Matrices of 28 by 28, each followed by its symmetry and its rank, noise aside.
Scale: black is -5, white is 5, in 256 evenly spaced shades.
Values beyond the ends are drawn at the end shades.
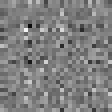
antisymmetric, rank four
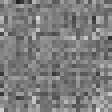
no symmetry, rank four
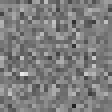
no symmetry, rank six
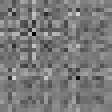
symmetric, rank three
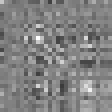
symmetric, rank three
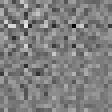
no symmetry, rank three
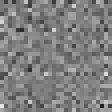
no symmetry, rank six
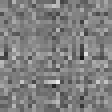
antisymmetric, rank four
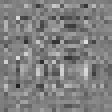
no symmetry, rank four
